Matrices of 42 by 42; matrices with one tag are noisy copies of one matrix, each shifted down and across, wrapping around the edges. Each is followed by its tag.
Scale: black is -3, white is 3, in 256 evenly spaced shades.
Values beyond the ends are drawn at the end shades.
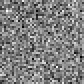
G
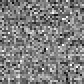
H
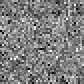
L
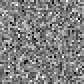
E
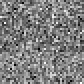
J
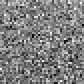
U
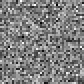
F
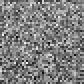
U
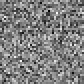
L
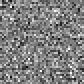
F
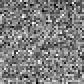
H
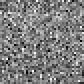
U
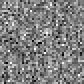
G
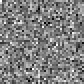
E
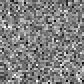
G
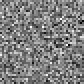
F
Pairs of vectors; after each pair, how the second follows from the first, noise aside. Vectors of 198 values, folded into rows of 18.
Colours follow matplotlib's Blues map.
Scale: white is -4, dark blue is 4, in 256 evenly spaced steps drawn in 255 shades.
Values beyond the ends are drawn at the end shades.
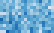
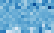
negated, partly zeroed.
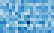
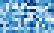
reversed, scaled up.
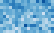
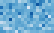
reversed, negated, partly zeroed.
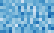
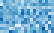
sign-scrambled.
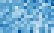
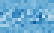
negated, partly zeroed.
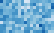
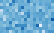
negated, partly zeroed.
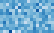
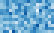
sign-scrambled.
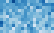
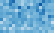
reversed, negated, partly zeroed.
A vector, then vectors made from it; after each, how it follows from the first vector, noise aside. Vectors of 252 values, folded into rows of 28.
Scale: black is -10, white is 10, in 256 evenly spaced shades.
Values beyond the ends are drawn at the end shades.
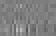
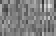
wrapped around, scaled up.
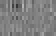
wrapped around, negated.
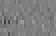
wrapped around, negated, partly zeroed.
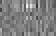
wrapped around, scaled up.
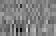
negated, scaled up.
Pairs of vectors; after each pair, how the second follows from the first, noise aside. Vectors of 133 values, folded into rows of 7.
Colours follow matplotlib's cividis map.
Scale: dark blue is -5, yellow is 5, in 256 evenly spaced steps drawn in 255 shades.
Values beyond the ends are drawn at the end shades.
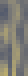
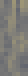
reversed, shrunk.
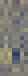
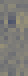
reversed, shrunk.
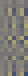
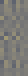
reversed, shrunk.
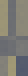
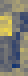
wrapped around, negated, scaled up.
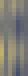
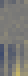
negated, partly zeroed.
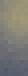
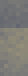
wrapped around, shrunk.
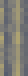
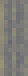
wrapped around, shrunk.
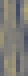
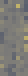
negated, partly zeroed.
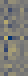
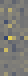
negated, partly zeroed.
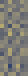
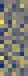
wrapped around, negated, scaled up.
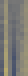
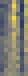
reversed, negated, scaled up.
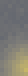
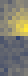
wrapped around, scaled up.
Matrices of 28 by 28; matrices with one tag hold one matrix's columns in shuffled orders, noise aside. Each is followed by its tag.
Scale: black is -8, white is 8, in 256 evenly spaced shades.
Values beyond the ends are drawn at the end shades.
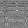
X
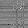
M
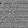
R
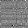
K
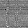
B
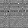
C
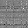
M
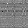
C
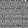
K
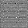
R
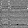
M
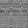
C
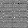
R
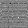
R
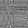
B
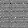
R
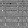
X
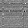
C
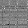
M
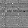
C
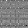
K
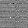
R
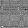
B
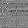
C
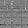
M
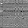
C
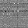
C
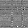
B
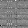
K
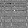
X
